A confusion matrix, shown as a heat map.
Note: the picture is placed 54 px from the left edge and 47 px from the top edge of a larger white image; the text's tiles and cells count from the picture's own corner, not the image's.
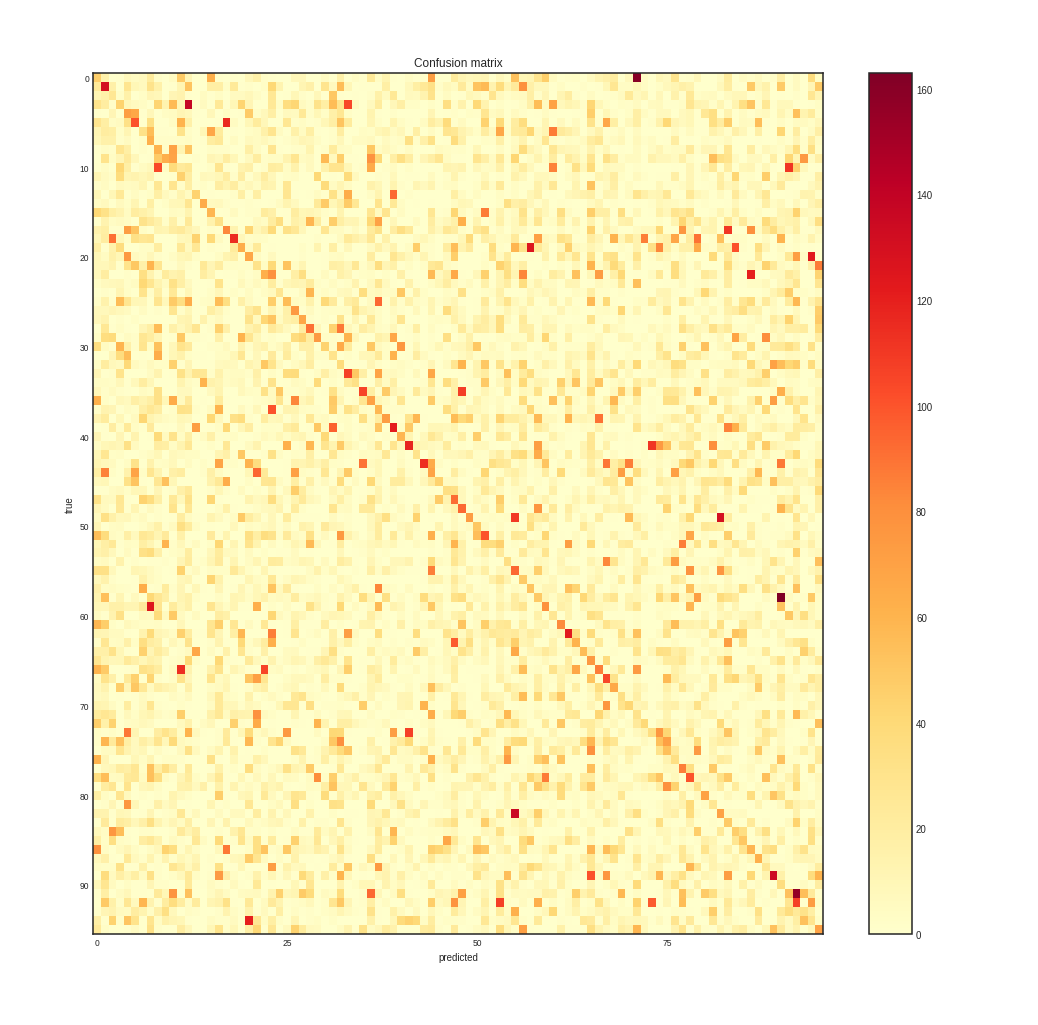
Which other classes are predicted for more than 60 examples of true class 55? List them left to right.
44, 78, 82
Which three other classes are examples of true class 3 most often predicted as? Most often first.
12, 33, 60
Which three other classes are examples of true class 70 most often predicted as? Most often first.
67, 43, 35
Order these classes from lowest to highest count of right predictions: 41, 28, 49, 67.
49, 28, 67, 41
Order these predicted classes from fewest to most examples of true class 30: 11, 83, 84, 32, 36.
84, 83, 11, 36, 32
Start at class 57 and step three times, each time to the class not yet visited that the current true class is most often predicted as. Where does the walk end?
71
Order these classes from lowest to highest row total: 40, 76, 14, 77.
14, 40, 76, 77
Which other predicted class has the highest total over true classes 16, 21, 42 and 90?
95
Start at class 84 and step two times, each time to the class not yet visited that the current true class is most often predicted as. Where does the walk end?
31
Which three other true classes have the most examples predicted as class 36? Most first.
91, 9, 10
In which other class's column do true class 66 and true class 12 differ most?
11
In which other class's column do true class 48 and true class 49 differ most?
82
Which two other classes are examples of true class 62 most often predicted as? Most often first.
23, 33
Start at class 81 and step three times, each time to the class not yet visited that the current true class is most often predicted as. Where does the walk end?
17
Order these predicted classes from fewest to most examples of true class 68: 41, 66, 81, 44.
41, 81, 66, 44
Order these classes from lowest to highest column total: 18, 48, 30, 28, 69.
18, 30, 69, 28, 48
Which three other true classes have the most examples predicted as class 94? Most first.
20, 92, 58
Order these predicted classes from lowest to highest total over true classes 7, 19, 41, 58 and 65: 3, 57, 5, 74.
5, 3, 57, 74
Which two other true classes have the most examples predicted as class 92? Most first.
91, 20
